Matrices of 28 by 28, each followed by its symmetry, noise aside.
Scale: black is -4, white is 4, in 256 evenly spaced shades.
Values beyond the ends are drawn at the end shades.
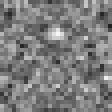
mirrored left to right.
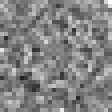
symmetric across the other diagonal.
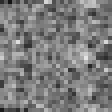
mirrored top to bottom.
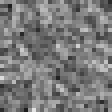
symmetric across the other diagonal.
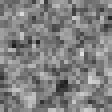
no symmetry.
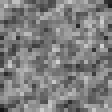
same after a half turn.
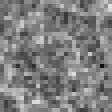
symmetric across the other diagonal.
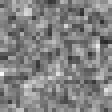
no symmetry.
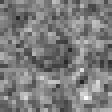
symmetric.
